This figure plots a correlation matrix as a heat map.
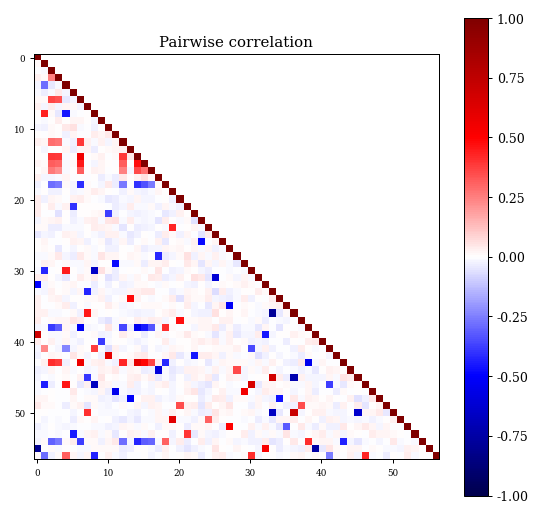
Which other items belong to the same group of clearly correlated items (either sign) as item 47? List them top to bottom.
11, 29
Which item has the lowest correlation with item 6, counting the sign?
38
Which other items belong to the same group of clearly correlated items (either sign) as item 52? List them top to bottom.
27, 35
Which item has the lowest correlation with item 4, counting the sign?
8
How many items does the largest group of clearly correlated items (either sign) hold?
11
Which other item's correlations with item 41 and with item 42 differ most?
10
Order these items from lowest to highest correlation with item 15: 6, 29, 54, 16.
54, 29, 16, 6
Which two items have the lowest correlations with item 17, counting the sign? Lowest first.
44, 28
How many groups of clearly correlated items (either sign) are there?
15
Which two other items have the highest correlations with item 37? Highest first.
20, 49
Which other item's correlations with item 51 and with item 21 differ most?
19
